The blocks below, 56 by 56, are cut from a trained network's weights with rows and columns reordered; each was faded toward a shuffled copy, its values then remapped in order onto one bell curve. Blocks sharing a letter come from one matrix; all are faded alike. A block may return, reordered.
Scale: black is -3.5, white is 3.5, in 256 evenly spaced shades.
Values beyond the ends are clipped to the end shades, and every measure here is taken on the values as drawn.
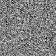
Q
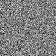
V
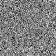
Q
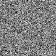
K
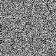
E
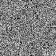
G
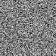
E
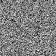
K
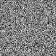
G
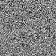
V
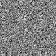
Q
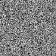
Q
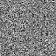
E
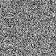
Q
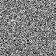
K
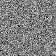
G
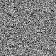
V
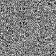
E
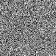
V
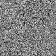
V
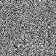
V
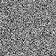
V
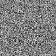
V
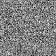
G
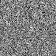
K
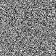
G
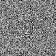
G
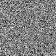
K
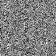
E
